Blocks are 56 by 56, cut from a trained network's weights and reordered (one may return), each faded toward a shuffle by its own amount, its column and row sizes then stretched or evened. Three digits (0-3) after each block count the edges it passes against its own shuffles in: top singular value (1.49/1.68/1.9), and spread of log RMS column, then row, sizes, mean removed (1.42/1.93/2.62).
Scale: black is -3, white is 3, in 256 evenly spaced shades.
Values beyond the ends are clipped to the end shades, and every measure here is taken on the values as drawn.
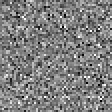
0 1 1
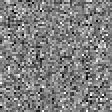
0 2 0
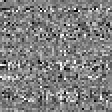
2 1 3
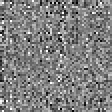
2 2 1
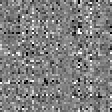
1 3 2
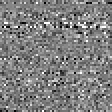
0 0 3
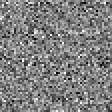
1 0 1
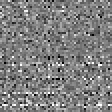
2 2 3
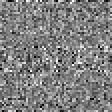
2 0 2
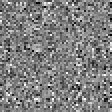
2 2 1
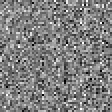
0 2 0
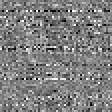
3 0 3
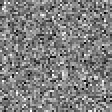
0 1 0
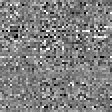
1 1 3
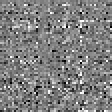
0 2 3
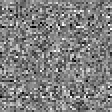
1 1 2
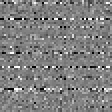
3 1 3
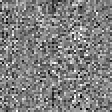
2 2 0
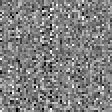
0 3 1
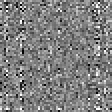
2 3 1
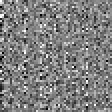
2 3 0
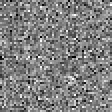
1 2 1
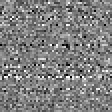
1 0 3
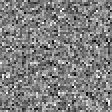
1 1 1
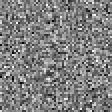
2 1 0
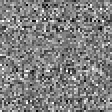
0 0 2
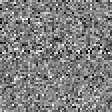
0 0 2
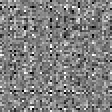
3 3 2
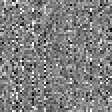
0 3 1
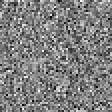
1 0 0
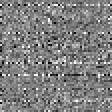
3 2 3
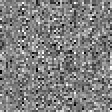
2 3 0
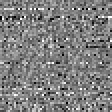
1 0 3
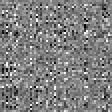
1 3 2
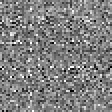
2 1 2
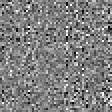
0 3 1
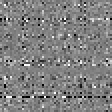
1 2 3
